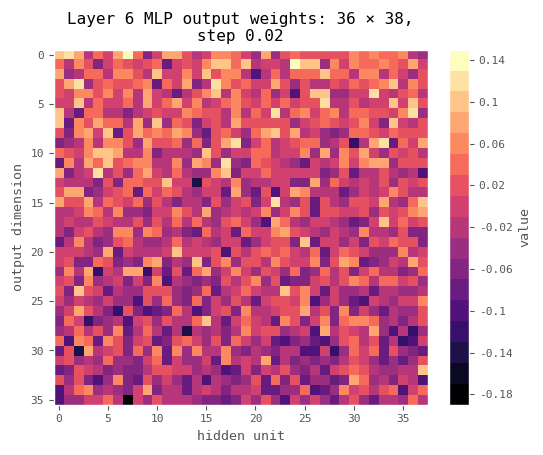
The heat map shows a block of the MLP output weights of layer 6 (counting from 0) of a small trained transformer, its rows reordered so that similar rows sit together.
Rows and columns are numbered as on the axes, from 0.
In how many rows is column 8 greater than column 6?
15
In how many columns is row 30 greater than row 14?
13
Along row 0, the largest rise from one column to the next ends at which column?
21
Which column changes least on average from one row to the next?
16
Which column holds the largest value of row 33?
30
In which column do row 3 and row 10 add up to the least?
10
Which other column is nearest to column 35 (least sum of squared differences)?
28
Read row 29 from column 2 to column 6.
0.06 0.04 -0.08 0.06 0.02
